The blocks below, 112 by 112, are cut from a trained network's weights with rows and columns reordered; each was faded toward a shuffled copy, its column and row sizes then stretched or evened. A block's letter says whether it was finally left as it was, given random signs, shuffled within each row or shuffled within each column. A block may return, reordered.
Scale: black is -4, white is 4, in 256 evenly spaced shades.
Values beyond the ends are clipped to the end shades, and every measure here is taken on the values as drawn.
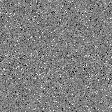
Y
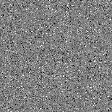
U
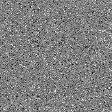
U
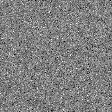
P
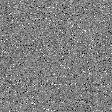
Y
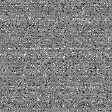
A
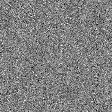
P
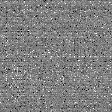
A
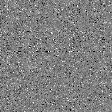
U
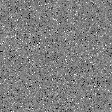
P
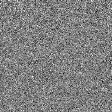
U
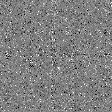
U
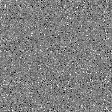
U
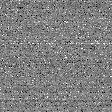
Y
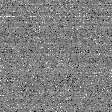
Y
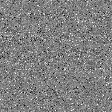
Y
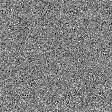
Y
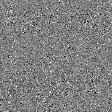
U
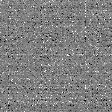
A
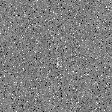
P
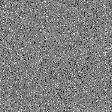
P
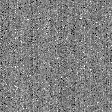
P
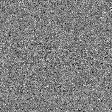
Y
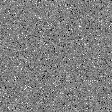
Y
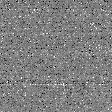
Y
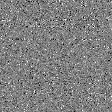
Y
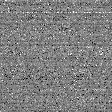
Y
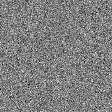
P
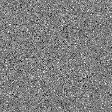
U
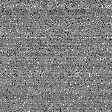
Y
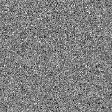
A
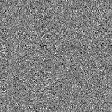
A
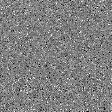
U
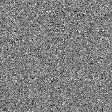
U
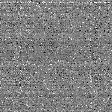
A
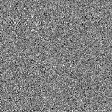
A
